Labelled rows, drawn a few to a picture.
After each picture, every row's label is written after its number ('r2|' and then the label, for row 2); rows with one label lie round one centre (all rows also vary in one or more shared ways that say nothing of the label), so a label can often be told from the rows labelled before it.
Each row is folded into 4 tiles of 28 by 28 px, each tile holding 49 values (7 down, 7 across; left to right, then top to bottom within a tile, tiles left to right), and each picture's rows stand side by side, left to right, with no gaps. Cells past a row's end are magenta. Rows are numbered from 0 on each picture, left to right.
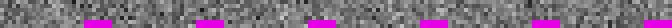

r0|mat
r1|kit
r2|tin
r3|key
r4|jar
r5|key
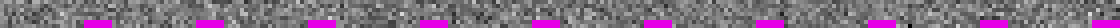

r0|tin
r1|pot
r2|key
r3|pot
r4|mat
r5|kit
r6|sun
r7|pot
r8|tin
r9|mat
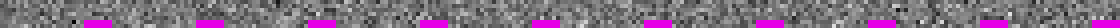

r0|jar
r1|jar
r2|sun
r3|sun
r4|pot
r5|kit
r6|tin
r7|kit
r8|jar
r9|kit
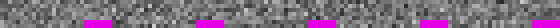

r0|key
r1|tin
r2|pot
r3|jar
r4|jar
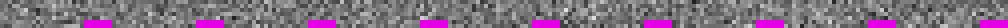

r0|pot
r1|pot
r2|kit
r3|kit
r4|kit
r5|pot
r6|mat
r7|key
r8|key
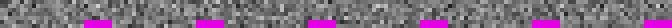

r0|key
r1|key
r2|pot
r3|jar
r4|mat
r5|jar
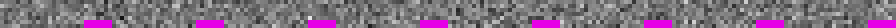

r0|jar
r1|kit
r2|jar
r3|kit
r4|tin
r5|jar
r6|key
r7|pot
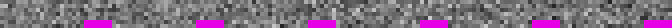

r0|jar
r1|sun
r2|mat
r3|jar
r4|mat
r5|tin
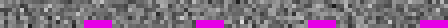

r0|jar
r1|kit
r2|mat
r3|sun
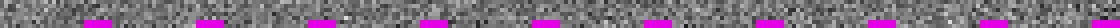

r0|kit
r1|jar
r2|mat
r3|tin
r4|mat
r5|mat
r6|tin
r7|key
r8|key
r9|jar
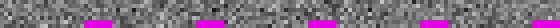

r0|mat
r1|mat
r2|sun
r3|key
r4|pot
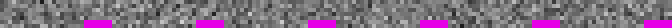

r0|kit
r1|tin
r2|kit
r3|mat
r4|pot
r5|mat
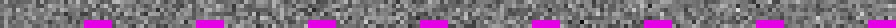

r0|sun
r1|pot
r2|sun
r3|pot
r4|mat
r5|tin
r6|sun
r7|pot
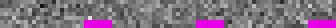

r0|kit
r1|pot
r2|jar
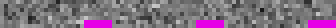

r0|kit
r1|jar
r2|pot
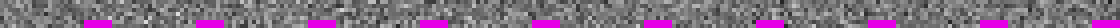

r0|kit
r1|pot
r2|mat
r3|kit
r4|jar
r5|mat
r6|tin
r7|pot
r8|mat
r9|sun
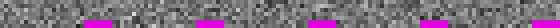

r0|pot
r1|mat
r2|pot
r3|mat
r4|pot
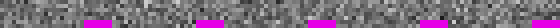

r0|kit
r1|pot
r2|kit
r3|sun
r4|sun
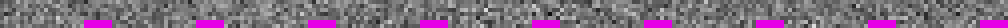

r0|jar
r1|pot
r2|jar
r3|tin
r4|jar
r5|tin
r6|jar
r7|pot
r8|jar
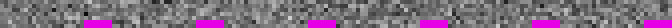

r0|pot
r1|tin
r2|mat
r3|mat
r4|kit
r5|mat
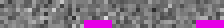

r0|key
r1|kit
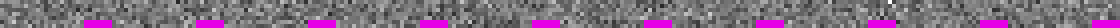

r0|jar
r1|sun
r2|sun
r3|jar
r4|key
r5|key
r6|pot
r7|key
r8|sun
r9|mat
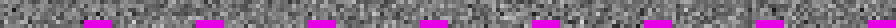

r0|pot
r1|mat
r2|mat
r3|pot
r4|jar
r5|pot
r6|mat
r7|sun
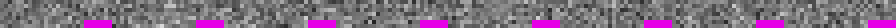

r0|jar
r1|mat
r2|kit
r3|mat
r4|kit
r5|pot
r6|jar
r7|jar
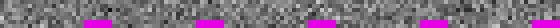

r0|mat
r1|mat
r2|tin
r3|mat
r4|mat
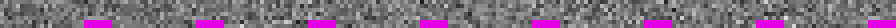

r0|kit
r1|key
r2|tin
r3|tin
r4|kit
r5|jar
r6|jar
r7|kit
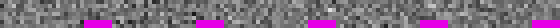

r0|tin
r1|tin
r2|key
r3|pot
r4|pot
